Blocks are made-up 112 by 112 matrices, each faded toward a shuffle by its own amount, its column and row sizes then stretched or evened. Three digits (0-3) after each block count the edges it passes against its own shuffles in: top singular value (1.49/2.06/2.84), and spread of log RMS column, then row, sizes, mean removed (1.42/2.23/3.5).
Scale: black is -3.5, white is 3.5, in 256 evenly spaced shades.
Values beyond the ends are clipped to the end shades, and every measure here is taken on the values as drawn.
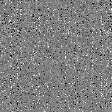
0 2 1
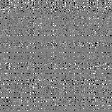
2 2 3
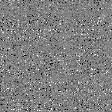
0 1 2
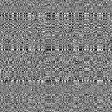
3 0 3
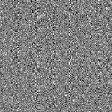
2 2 0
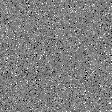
0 1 0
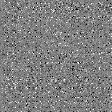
1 1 2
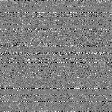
2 0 3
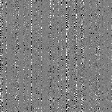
1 3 1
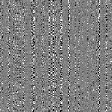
3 3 0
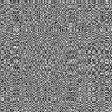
3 2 0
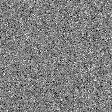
0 0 0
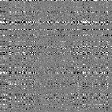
3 2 3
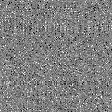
2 0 0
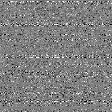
2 0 3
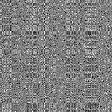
3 2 0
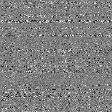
0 1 3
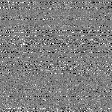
0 0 3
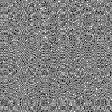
3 0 0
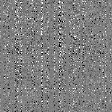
1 3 2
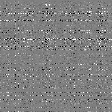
1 2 3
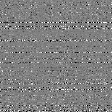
1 1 3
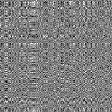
3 2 2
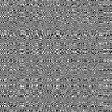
3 1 3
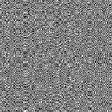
3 2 1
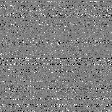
0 0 3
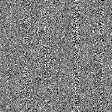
1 2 0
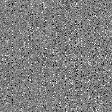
1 2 0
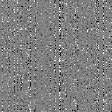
2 3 1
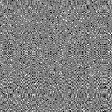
3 1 1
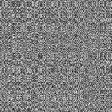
3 2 0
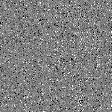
1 1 0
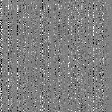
2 3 0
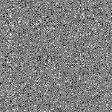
0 2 1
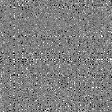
2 2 2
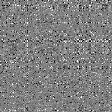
2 1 2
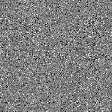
1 1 1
